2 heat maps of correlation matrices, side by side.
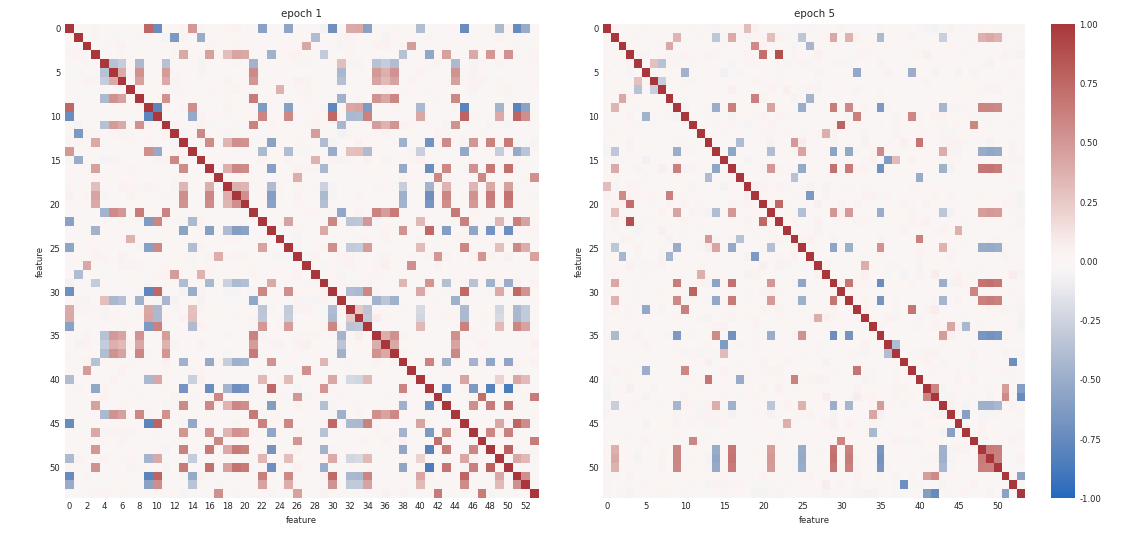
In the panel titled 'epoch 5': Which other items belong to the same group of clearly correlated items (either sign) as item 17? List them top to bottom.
13, 24, 40
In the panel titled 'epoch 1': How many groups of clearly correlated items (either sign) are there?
7
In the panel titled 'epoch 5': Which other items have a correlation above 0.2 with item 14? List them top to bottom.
25, 35, 43
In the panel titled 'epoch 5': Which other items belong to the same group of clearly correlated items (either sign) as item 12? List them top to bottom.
28
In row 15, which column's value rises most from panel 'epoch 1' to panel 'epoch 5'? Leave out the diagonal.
1
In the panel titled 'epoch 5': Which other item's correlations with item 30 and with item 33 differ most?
11
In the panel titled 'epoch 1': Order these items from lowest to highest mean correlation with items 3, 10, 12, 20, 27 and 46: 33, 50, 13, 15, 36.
33, 36, 15, 13, 50
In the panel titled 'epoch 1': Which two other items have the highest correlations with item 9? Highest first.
0, 14
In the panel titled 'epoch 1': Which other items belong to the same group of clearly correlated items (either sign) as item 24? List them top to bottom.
7
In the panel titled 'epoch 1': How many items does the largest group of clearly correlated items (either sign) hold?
15
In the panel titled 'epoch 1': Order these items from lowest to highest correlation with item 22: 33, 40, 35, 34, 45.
33, 35, 40, 34, 45
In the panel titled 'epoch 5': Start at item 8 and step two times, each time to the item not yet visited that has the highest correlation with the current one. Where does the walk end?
2
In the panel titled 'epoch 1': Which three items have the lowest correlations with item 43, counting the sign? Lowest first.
41, 23, 38
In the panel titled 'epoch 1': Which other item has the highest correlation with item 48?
50
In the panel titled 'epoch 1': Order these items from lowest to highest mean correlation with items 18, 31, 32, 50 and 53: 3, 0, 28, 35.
35, 28, 0, 3
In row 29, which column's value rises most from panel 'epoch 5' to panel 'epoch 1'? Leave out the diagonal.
35
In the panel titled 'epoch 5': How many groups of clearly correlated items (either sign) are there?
15
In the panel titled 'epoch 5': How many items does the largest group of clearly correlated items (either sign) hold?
13
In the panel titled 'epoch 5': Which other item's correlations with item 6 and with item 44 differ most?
46
